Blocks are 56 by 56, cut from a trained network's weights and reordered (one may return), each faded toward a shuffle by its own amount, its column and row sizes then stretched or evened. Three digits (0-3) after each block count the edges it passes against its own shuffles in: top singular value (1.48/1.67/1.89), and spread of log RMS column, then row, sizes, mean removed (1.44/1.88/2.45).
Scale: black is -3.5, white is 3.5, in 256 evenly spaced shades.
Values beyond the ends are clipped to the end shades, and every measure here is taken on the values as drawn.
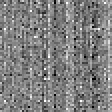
3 3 1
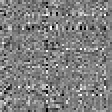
3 3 2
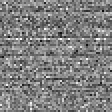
2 0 0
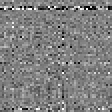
2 1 3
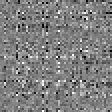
2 3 3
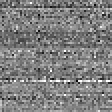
3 0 2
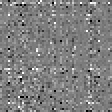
0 3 2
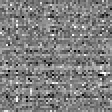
2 1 1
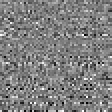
2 0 3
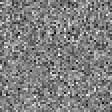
0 1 0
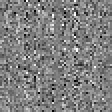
0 3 0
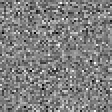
0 0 2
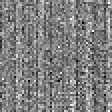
3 2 0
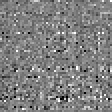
0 0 3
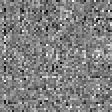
1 2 2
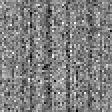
3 1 0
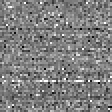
1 0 1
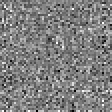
1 2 1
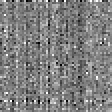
3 2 2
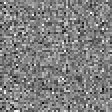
0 2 1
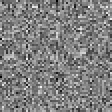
3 1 0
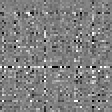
3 2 3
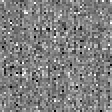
0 1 1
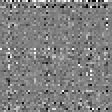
1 2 3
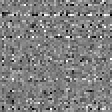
1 1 3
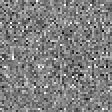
0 0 2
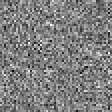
2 2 0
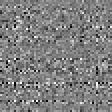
1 2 3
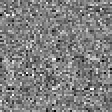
1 1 2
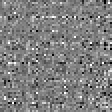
0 2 3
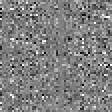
0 3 2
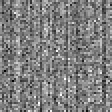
3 0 0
